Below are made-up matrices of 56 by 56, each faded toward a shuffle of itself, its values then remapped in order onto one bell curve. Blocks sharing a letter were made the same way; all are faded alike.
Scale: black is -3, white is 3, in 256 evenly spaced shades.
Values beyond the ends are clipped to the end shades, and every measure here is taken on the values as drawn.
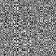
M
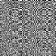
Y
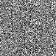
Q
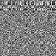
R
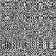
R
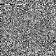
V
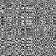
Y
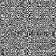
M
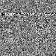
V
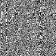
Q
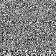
V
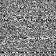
V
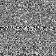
V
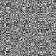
M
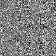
Q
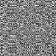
R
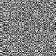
R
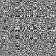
R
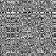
Y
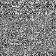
V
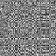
Y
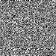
V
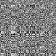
R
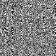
Q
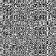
M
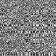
R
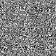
V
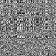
R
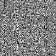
Q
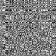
R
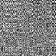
R
